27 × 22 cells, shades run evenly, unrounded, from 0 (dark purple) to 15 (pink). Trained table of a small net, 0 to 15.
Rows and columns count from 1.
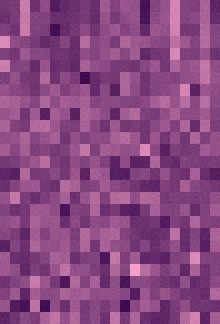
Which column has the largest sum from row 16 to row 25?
12
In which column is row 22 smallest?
11
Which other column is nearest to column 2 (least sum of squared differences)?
13
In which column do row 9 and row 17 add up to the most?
2
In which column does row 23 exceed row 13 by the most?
14
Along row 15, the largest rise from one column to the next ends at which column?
3
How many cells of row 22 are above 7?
6
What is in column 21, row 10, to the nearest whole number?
8
